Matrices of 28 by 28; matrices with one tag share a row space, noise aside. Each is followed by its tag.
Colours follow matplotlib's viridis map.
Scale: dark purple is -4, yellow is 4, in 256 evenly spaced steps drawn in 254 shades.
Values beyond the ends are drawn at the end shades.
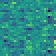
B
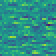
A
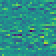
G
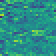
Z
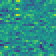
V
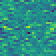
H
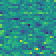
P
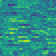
A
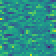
H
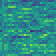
A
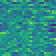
G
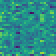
V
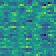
B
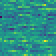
A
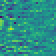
Z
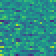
V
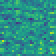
V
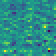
B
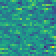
G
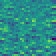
H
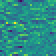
Z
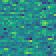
B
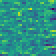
G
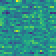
V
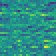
G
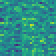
V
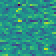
G
